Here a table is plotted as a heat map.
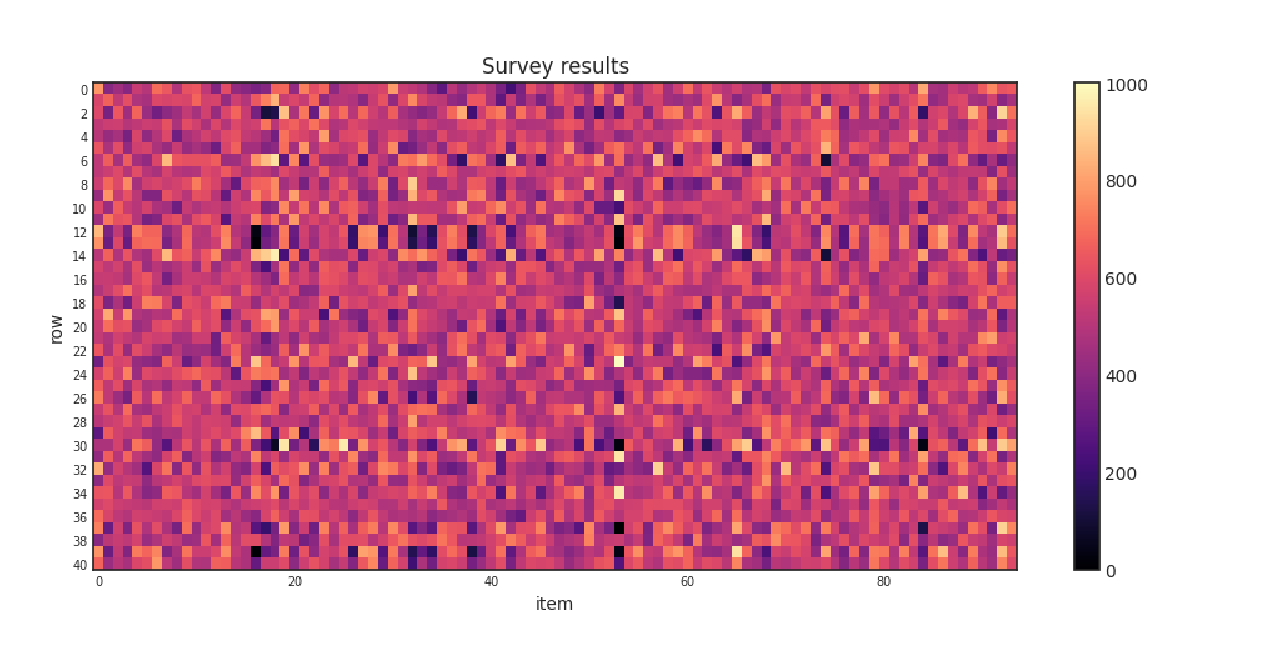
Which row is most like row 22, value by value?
5
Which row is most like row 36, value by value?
35
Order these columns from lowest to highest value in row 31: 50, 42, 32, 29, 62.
50, 62, 42, 29, 32
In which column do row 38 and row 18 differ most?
53
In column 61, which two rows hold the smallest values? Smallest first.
19, 8
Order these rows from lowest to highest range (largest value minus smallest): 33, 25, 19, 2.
33, 25, 19, 2
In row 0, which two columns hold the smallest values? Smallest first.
42, 35
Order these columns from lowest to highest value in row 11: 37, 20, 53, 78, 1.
37, 78, 1, 20, 53
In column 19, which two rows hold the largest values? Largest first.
30, 2
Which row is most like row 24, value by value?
8
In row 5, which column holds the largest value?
74
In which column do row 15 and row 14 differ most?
17
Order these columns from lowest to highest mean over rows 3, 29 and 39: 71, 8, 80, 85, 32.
32, 8, 80, 71, 85
